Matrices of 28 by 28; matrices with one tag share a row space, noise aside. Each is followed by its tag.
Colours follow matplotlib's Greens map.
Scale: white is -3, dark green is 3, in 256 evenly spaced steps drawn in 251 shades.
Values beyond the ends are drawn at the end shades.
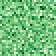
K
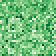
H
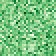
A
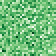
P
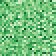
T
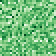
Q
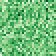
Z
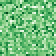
H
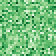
P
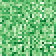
K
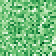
T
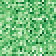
K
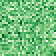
Z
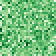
Q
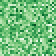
H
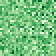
H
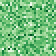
A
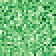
T
